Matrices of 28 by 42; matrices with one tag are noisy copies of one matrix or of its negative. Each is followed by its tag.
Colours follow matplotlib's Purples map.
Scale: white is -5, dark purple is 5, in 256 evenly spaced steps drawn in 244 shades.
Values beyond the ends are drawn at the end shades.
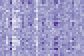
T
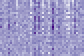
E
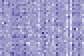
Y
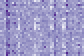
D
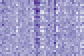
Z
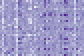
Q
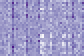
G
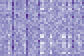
G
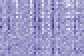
E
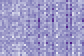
Y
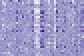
Z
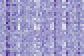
D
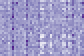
G
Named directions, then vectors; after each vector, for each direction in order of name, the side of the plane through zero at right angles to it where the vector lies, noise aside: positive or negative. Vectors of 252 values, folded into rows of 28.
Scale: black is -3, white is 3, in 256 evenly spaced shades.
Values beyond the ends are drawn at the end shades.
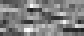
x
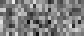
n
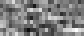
positive, negative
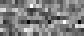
positive, positive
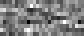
positive, positive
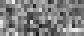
positive, negative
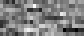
negative, positive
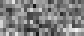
positive, negative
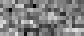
positive, negative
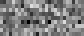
positive, positive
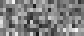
positive, negative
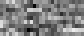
positive, negative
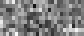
positive, negative
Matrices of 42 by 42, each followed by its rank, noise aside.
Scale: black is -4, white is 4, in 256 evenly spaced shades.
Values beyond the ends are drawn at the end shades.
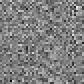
six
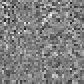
six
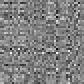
four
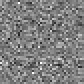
seven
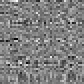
four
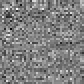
seven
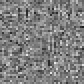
eight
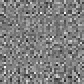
four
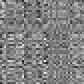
four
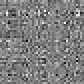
five
